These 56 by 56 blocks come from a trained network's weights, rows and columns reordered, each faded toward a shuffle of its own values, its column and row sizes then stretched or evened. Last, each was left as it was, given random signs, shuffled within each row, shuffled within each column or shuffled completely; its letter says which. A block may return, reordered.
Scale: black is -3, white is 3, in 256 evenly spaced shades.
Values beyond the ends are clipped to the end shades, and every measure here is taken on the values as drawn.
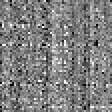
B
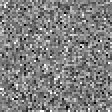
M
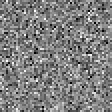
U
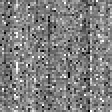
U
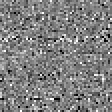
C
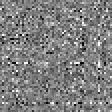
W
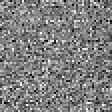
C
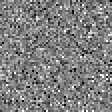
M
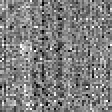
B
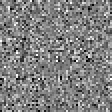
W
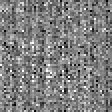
B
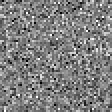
M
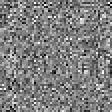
B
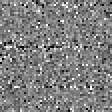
C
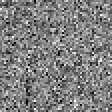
U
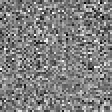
B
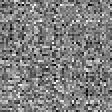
B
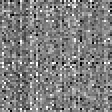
B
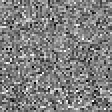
C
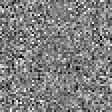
U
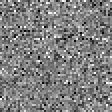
C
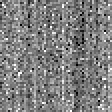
U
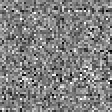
W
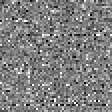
C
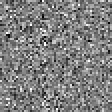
U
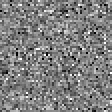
C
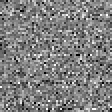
C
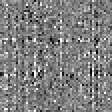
B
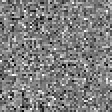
W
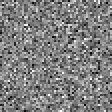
U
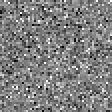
M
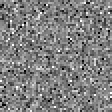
M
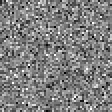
M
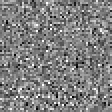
C
